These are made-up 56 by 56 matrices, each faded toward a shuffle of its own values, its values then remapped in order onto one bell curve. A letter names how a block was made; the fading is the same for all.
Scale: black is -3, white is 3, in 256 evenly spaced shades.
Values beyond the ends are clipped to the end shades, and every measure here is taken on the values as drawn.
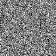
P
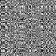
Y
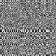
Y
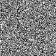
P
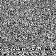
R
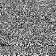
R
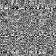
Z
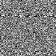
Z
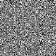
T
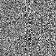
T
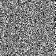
P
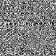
Z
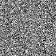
P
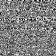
R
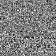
R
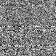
R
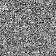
R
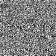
R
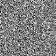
P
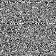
R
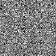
T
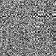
Z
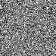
P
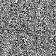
P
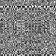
Y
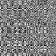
Y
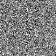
P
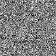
T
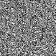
P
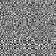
Y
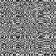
Y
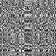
Y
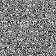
R
